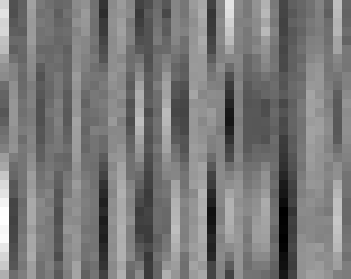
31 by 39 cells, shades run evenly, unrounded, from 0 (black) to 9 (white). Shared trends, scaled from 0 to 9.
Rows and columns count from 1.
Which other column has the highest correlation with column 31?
10
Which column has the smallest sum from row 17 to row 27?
32
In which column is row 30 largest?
1
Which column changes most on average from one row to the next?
26
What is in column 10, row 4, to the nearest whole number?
5
